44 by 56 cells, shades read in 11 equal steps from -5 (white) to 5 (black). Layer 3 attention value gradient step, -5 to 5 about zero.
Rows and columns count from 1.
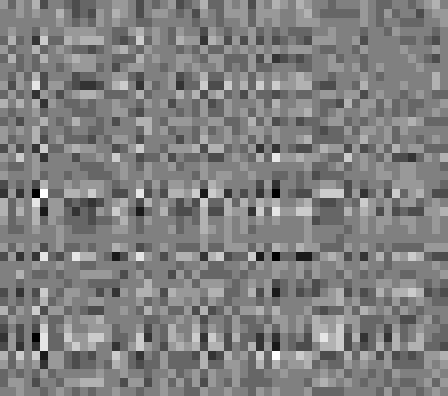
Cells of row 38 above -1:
33
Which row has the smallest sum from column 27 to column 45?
24
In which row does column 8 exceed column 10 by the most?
29
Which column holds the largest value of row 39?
35
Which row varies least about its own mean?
27
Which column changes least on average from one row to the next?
4
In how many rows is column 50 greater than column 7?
15
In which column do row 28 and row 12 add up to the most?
6
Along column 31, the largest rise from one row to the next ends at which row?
11
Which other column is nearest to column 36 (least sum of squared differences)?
54
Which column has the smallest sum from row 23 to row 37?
26
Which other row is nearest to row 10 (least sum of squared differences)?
23
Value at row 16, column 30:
0
